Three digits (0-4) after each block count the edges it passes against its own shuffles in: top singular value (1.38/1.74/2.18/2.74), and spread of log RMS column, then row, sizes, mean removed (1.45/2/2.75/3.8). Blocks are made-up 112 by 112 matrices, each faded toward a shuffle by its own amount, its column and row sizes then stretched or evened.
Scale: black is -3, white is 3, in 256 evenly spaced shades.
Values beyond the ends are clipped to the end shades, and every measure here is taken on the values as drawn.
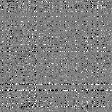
3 3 4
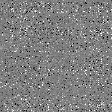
0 2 2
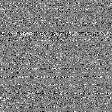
0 1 4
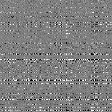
4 2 4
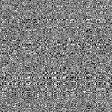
4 1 3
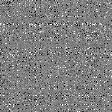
2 2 3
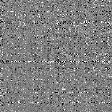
0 3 3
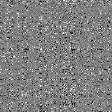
2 3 3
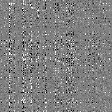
2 4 3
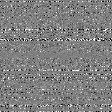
3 0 4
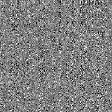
2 3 0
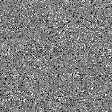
1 0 2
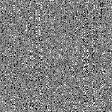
2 3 0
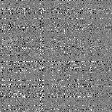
2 3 4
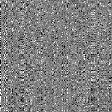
4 3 1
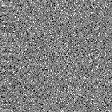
3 0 0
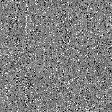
2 1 0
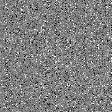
1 2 0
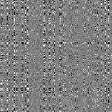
4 4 2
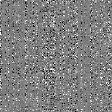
2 4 2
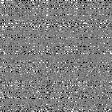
3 1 4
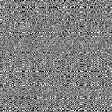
4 0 4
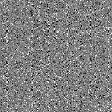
3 2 0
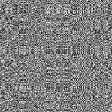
4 2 1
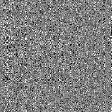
2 3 1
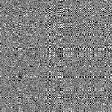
4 3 3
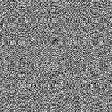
4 0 0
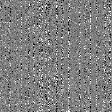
0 4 0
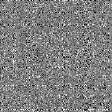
2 3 3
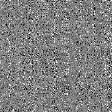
2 3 1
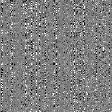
3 4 1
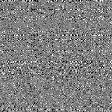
3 1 3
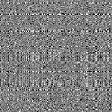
4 2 3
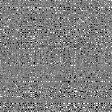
3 2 4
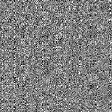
3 3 1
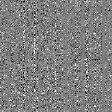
0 4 2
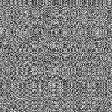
4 1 0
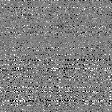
3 1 4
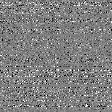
0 0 4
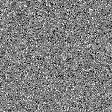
1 0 0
